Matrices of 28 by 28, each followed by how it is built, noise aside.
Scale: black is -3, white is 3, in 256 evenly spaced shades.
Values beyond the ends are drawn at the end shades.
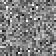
noise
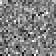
noise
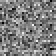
repeating rows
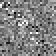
banded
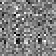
low rank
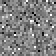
sparse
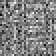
blocks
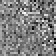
upper triangular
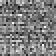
blocks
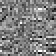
low rank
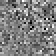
upper triangular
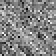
Toeplitz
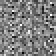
repeating rows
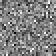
noise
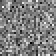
noise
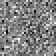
repeating rows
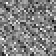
Toeplitz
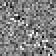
banded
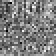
blocks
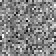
repeating rows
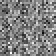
repeating rows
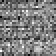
blocks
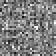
blocks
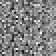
repeating rows
